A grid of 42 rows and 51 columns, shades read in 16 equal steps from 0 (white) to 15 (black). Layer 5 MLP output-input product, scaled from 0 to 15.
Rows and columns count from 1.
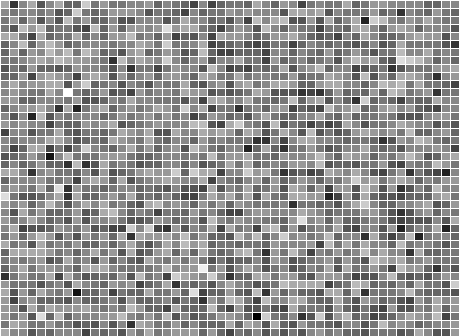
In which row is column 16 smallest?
35
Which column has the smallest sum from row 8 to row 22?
5
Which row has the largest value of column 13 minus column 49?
29
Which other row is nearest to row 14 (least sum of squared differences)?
23
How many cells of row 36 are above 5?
39
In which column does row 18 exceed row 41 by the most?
43
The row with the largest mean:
9
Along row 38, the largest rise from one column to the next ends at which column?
2
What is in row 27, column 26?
11
